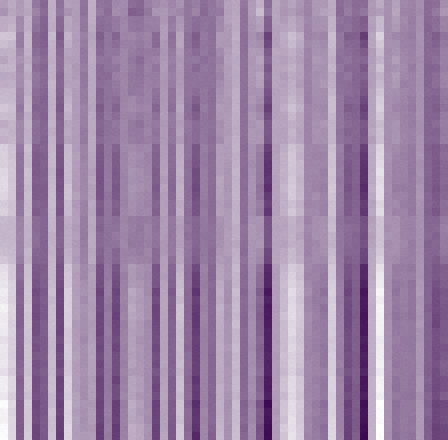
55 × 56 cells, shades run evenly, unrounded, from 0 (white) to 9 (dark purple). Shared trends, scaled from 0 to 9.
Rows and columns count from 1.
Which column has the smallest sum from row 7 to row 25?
48
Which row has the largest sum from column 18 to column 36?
51
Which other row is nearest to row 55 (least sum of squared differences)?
54
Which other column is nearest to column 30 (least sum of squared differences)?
7
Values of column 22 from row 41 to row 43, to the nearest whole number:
6 6 6
